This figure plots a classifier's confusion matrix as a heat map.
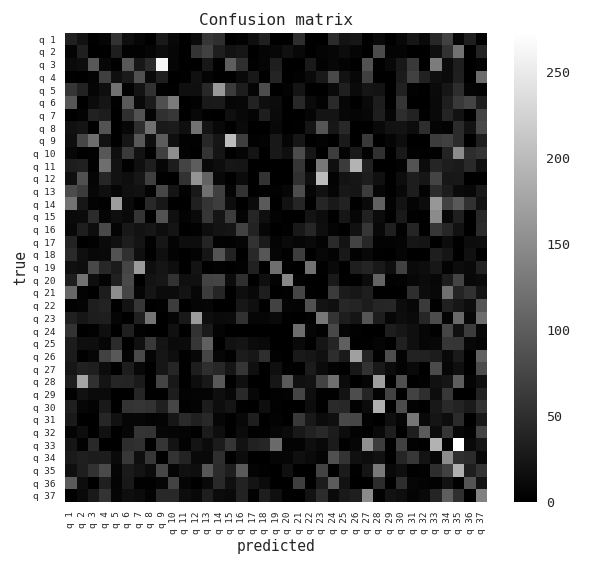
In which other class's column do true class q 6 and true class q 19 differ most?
q 7
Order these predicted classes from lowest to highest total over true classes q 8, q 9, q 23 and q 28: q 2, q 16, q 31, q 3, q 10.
q 31, q 10, q 16, q 3, q 2
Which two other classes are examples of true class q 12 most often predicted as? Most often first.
q 23, q 13
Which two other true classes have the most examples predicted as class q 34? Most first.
q 21, q 37
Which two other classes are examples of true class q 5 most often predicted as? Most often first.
q 14, q 18
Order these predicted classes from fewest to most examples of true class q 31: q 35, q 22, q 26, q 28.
q 28, q 22, q 35, q 26
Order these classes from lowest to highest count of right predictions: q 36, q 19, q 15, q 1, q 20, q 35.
q 1, q 15, q 36, q 19, q 20, q 35
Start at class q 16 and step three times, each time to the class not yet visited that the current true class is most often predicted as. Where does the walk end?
q 27
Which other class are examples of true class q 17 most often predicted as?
q 26
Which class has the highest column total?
q 35
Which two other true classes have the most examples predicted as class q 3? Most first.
q 9, q 19
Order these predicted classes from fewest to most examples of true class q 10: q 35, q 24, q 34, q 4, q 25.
q 25, q 34, q 24, q 4, q 35
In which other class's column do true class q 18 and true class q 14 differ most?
q 33
